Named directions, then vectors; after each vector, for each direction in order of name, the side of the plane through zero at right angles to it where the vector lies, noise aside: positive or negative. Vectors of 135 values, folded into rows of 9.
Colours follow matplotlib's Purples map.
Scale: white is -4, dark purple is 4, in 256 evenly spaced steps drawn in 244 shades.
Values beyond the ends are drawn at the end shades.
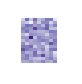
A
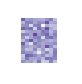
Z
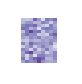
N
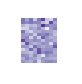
negative, negative, negative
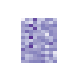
positive, positive, negative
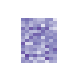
positive, negative, positive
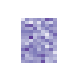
positive, positive, negative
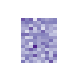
negative, negative, positive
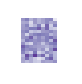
positive, negative, positive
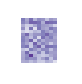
negative, negative, positive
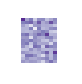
negative, negative, positive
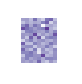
positive, positive, positive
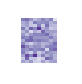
positive, negative, positive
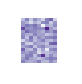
positive, positive, positive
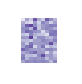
positive, positive, negative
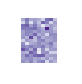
positive, positive, positive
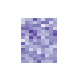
positive, positive, positive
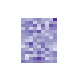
negative, positive, negative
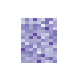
positive, positive, positive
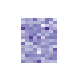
positive, positive, positive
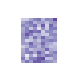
negative, positive, negative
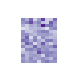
negative, negative, negative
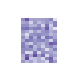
positive, negative, positive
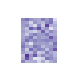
positive, negative, positive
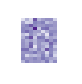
positive, positive, negative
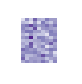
positive, positive, negative
